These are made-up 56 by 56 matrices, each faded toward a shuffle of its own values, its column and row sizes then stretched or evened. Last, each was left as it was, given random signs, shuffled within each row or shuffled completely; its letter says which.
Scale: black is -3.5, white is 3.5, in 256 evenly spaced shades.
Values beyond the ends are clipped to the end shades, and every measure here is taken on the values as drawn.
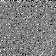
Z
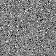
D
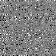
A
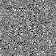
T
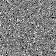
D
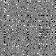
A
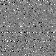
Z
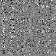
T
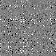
T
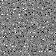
Z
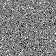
D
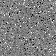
D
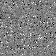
Z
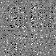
T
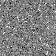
D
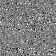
Z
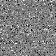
Z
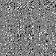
A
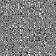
A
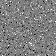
D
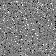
D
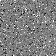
D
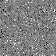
D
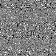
Z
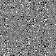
T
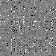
A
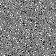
D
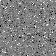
D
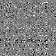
A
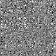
T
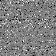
Z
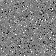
D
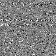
Z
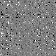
T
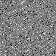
D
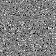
Z
